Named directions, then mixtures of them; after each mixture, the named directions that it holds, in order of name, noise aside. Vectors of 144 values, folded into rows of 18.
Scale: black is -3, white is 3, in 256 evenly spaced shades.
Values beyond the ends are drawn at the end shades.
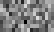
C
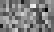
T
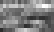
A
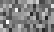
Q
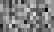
C, T.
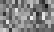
A, Q, T.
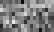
A, C, T.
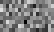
C, Q.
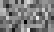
C.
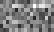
A, Q, T.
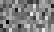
Q.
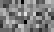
C, T.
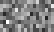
Q.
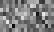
Q, T.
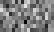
C.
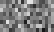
C, Q.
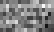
A, Q, T.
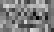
A, C.
